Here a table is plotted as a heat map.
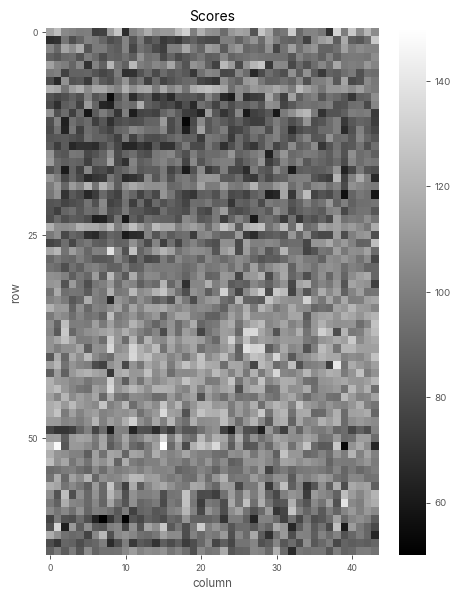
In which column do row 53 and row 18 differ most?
10
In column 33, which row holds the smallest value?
23
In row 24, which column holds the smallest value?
25
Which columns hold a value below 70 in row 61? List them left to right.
2, 32, 39
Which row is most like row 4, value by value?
30
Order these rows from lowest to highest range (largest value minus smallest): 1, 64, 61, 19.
19, 64, 1, 61
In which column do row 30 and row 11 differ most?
8
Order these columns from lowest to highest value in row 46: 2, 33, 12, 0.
12, 2, 0, 33
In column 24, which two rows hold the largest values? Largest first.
38, 43
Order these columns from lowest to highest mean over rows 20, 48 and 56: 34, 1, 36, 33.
34, 36, 33, 1
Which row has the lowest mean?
14
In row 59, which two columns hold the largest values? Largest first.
32, 18
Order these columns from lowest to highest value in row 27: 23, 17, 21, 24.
17, 21, 23, 24
